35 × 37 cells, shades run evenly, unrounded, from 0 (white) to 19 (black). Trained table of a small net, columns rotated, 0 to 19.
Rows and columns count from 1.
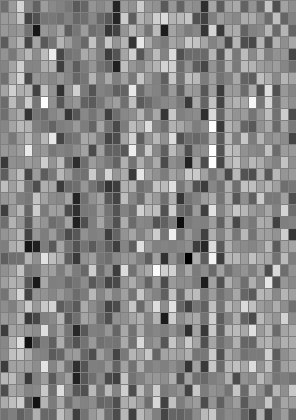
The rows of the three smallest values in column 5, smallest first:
18, 17, 35
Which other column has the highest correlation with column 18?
8
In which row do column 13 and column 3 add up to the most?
22
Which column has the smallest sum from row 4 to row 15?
27
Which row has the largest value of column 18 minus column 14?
9
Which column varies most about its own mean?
4
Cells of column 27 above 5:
20
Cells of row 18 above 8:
19
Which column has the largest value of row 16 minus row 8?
10
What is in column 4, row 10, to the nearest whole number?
15
